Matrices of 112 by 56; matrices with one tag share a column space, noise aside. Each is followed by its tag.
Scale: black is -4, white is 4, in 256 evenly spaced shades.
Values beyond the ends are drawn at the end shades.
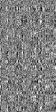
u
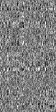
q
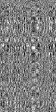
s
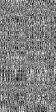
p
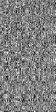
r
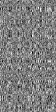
u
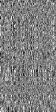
p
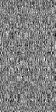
r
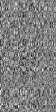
q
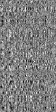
u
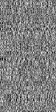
r
